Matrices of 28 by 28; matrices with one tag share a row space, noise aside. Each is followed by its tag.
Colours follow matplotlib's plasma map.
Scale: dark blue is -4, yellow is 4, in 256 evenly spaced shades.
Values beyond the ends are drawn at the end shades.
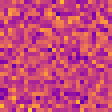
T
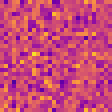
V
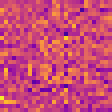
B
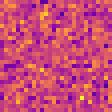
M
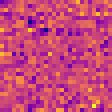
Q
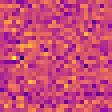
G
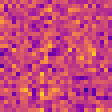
V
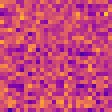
Q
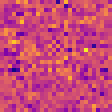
G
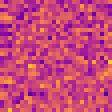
Q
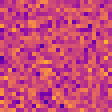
T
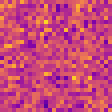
M
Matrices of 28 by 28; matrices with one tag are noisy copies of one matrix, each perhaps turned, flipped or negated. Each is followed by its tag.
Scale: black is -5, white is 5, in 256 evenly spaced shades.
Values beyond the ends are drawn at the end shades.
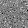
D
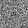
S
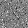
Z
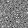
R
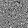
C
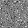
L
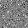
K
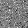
D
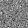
L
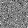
K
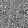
D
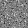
S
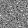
R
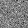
C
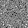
S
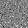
D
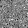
K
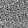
D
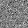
Z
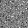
L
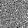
D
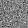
R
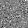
R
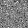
L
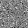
K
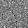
Z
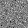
R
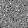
R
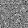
Z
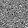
S
